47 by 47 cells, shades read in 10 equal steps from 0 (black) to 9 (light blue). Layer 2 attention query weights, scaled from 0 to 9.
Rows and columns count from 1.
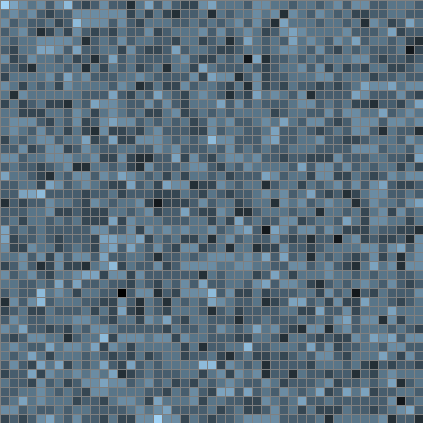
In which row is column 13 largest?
30
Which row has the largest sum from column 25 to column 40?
44
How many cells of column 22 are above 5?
8
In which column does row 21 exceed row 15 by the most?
43
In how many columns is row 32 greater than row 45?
19
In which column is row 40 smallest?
26
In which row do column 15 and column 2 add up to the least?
11
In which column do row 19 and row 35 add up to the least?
16
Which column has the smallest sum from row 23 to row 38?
40
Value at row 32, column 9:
7
